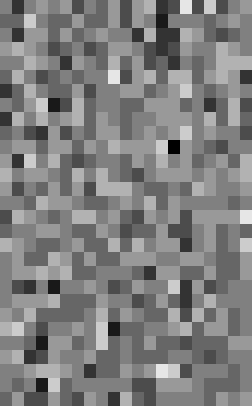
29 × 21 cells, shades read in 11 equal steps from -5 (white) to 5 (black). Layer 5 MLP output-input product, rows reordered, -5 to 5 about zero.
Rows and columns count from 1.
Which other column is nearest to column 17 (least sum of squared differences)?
11
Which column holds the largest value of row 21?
5
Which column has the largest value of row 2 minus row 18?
14
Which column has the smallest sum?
21
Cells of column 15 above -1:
14
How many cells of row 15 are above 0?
5
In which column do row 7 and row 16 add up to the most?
1
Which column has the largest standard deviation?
16
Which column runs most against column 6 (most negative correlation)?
19
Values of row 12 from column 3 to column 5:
-3 0 -2
